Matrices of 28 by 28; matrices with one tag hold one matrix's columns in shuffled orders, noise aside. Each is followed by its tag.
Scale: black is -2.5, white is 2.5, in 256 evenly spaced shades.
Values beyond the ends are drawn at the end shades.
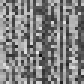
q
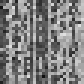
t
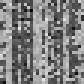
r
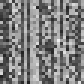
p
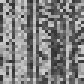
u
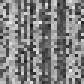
p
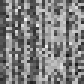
t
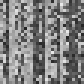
u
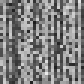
p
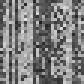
t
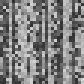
t
